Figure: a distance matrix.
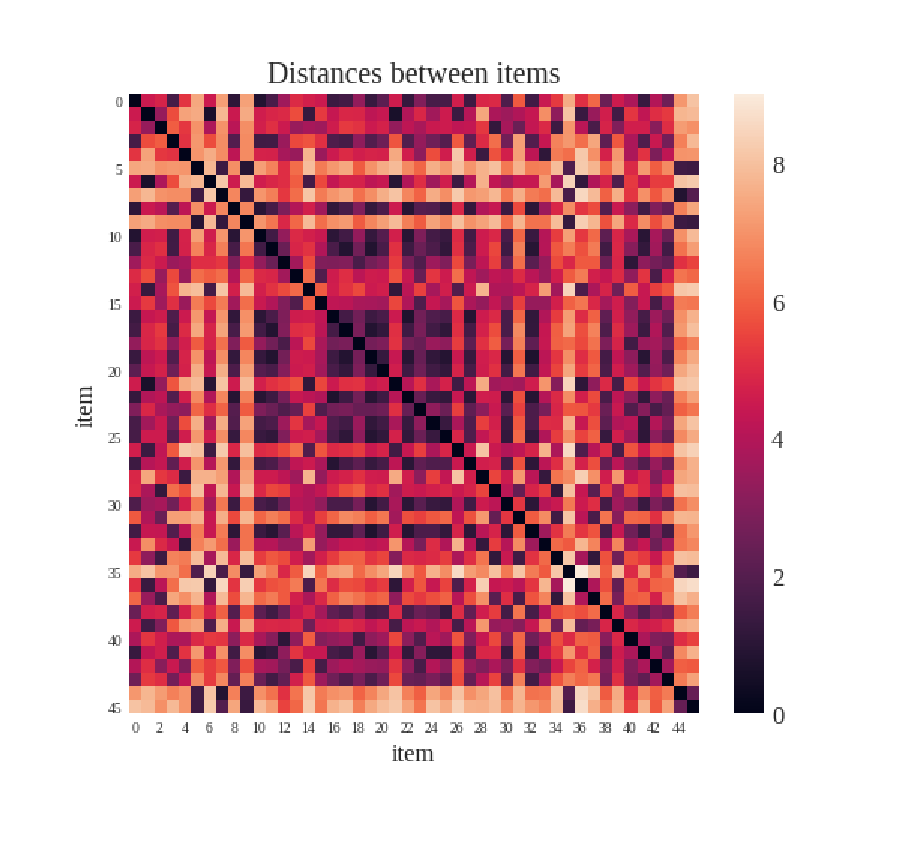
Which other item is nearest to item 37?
34
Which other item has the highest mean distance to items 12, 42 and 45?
36
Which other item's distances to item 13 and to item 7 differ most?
44
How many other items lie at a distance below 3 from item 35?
5
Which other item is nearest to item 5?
9
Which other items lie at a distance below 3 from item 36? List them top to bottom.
1, 6, 14, 21, 26, 39
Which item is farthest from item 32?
45
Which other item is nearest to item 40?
12
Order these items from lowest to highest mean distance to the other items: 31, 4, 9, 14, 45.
14, 4, 31, 9, 45
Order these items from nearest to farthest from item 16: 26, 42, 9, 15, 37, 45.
42, 15, 26, 37, 9, 45
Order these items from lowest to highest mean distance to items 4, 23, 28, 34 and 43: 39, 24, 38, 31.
38, 24, 39, 31
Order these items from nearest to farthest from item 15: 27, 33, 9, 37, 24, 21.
33, 27, 24, 37, 21, 9
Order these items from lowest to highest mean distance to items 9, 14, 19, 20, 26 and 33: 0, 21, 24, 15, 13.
24, 0, 21, 15, 13
